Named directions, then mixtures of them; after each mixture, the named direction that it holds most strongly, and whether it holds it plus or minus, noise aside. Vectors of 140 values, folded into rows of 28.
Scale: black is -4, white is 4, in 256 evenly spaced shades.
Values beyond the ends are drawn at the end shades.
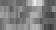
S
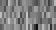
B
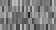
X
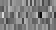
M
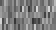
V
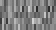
V, minus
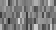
B, minus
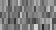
B, minus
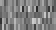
V, minus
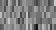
B, plus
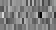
M, plus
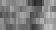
S, minus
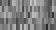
X, plus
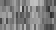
S, plus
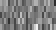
B, minus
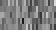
B, plus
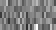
B, minus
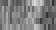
S, plus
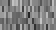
X, plus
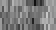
S, minus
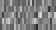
M, minus
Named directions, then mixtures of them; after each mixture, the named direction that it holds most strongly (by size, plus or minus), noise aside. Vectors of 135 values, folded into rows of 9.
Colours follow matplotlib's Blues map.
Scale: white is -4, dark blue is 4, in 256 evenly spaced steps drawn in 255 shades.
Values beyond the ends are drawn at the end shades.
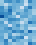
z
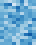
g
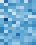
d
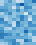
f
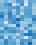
g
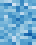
g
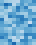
g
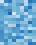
z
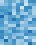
z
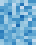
f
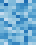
z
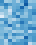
z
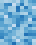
g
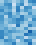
g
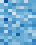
d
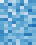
d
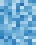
f
